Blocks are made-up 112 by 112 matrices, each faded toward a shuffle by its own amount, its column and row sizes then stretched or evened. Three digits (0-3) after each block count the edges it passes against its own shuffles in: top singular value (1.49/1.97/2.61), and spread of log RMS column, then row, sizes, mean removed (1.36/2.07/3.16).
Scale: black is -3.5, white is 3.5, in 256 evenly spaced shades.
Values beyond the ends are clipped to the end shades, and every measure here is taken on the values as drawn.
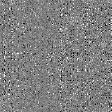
0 3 1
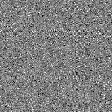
2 0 1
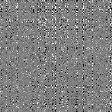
3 3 2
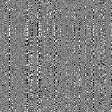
3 3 1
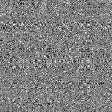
2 0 2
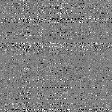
1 2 3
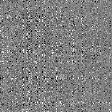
1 3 2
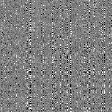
3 3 1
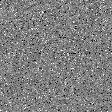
0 0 1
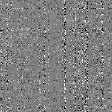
1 3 2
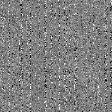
0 3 0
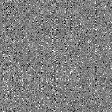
2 2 0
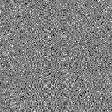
3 0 0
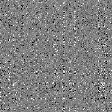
2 2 1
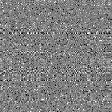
3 0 2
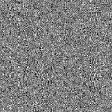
2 2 0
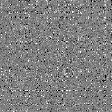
2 2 2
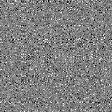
2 1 2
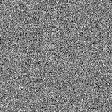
2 0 0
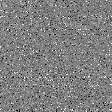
1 0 2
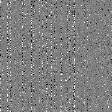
1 3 0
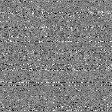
1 0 3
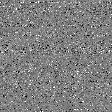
0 0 2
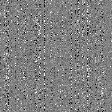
1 3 1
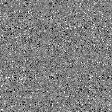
0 1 2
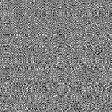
3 0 2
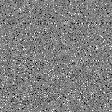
2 0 1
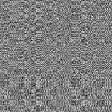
3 2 0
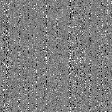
0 3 0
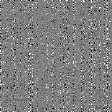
0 3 2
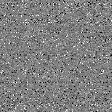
1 0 2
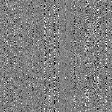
2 3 1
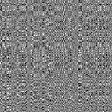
3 3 1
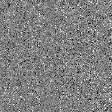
1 2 0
